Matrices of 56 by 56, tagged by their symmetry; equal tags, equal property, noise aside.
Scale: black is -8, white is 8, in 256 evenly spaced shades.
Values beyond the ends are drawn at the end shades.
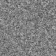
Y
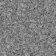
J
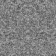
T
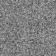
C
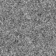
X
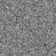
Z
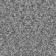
T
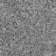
C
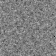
X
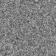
Y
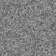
J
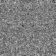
T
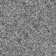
Z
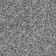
Z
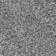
C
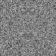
T
